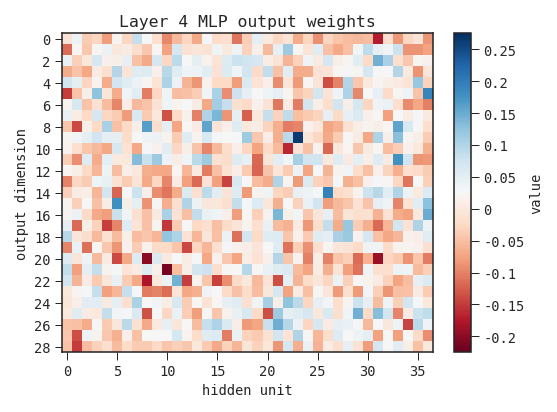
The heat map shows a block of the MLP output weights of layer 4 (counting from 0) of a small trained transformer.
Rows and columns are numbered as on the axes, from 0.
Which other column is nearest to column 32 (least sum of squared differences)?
24
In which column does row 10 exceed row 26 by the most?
34
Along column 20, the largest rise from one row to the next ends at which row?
26
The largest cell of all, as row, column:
9, 23
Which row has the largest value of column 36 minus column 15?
22
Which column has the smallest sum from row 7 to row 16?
19
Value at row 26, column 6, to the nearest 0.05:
0.1
